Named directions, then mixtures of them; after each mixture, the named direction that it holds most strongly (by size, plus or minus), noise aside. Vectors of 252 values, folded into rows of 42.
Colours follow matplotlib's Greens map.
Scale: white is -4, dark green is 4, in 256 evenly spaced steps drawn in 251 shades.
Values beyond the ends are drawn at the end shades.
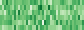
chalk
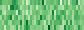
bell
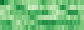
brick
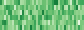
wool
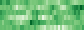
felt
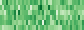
chalk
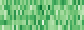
chalk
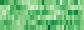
brick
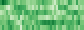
brick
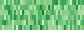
wool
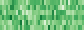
bell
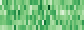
chalk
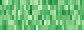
chalk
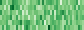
bell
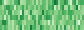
wool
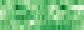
felt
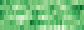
felt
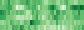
felt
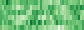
felt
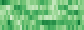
brick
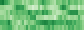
brick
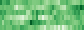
felt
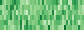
bell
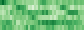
brick
